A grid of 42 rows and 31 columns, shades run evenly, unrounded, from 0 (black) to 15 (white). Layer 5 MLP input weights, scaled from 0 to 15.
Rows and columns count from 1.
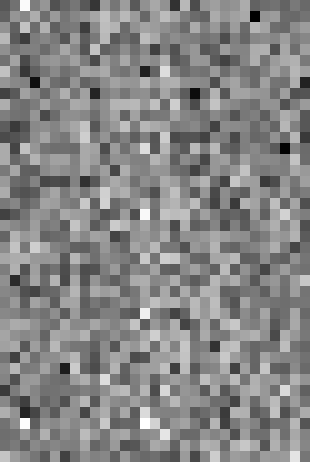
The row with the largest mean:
31
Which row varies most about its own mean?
39
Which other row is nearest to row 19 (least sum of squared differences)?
37
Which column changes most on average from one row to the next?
15
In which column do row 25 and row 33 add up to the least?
10
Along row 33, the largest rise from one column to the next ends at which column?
3
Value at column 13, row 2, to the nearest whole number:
11
